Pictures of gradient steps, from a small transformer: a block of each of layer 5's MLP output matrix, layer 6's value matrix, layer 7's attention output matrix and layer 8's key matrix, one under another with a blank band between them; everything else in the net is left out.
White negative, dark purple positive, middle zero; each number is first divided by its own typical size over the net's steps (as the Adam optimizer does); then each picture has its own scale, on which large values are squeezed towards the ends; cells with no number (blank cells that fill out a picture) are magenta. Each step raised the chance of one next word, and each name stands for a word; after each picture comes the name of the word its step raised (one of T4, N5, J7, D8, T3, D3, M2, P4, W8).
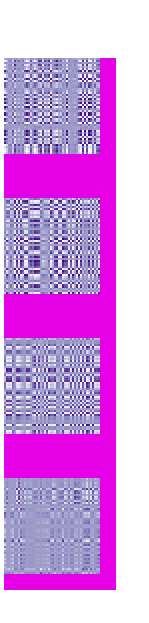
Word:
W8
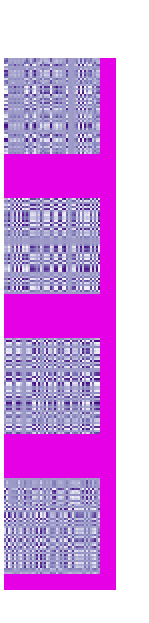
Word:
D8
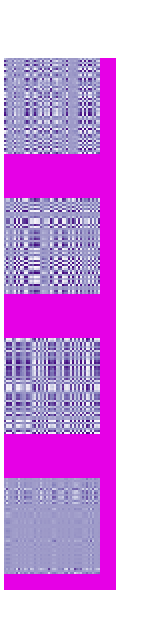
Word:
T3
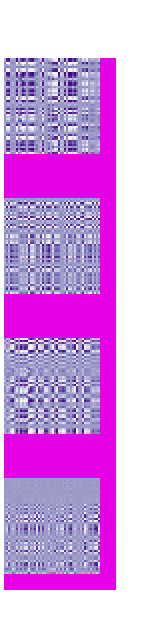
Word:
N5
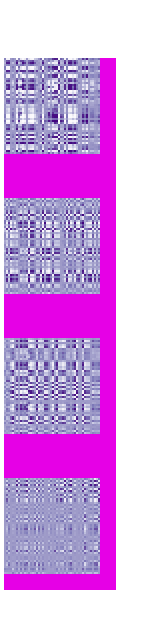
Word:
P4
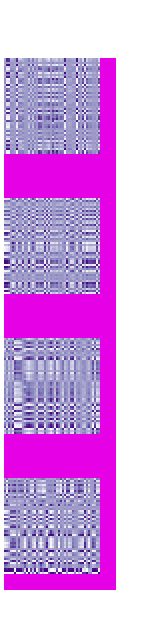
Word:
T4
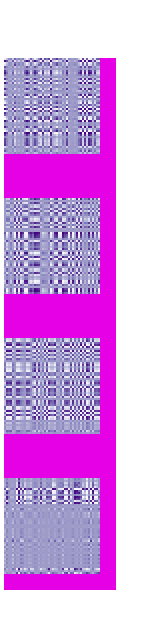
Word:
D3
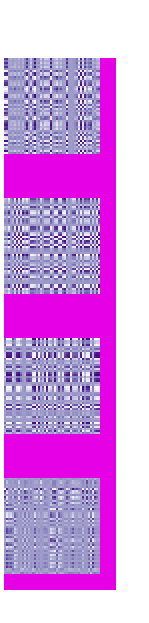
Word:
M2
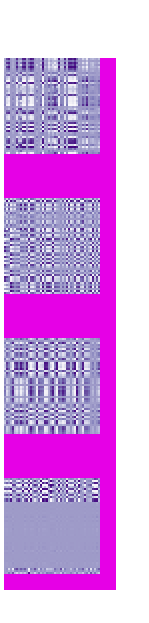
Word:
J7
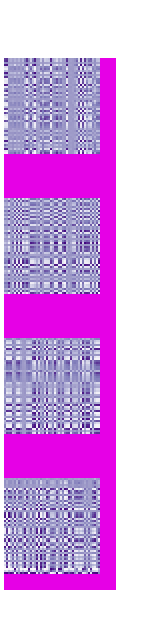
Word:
T4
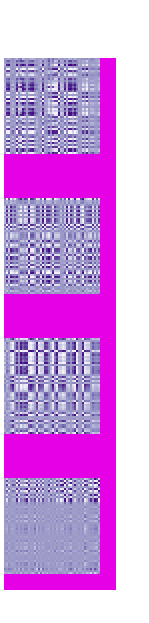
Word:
T3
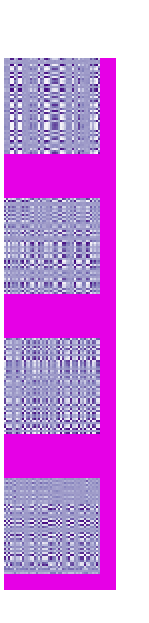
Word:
T4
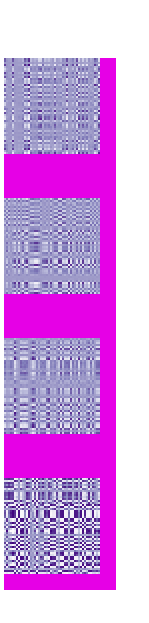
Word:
T4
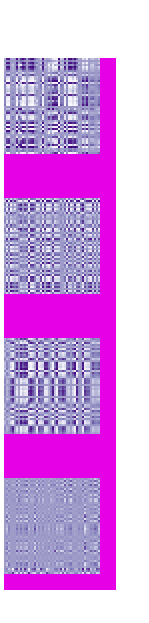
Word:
J7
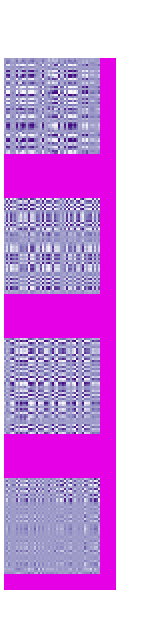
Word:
D8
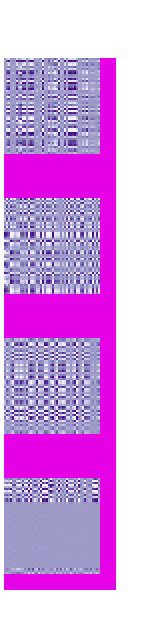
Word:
D3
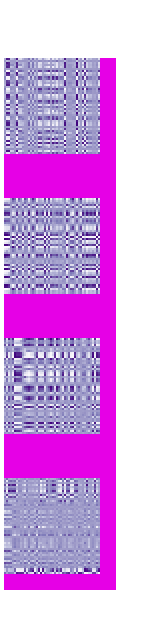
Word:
M2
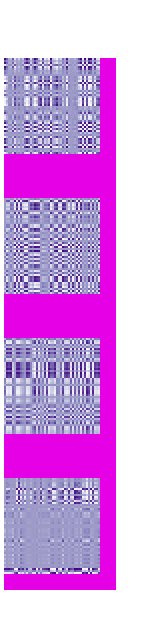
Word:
J7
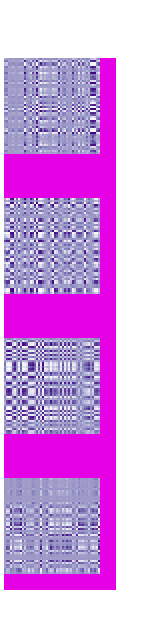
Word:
D3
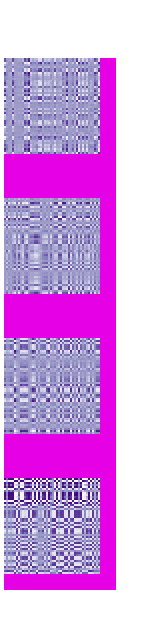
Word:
N5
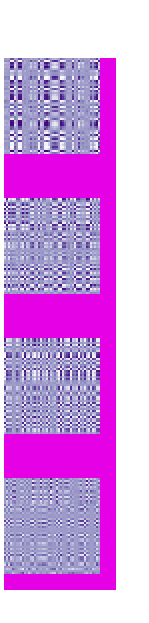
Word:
M2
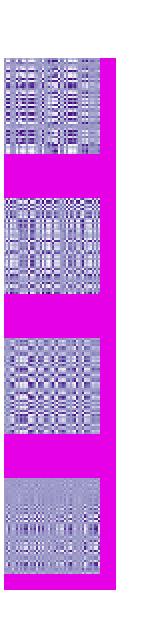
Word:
W8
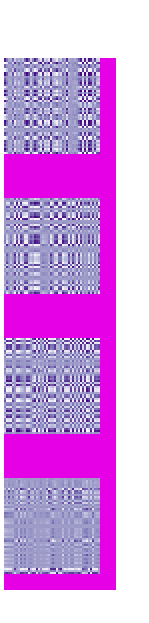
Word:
N5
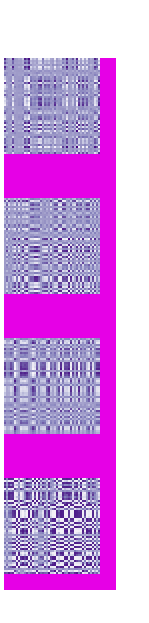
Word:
J7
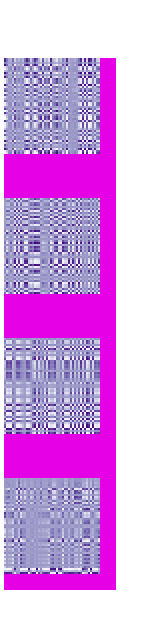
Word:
T4
